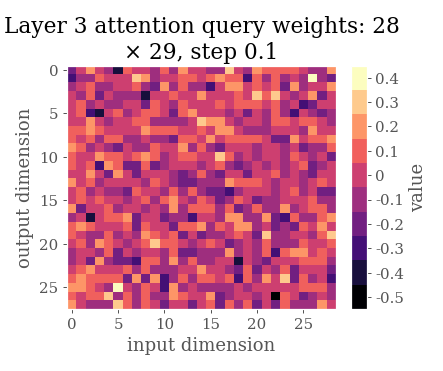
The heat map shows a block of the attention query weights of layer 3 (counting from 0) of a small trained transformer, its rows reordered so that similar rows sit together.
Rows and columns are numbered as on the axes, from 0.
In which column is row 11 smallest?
3
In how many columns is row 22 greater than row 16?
9
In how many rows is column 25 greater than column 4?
7
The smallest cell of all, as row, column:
26, 22
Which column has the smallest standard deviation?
1
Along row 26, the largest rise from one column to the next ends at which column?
23
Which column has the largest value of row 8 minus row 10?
28
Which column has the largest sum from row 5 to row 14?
0
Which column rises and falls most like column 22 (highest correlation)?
20
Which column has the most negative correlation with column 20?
8
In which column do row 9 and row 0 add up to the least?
5
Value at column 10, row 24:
-0.3
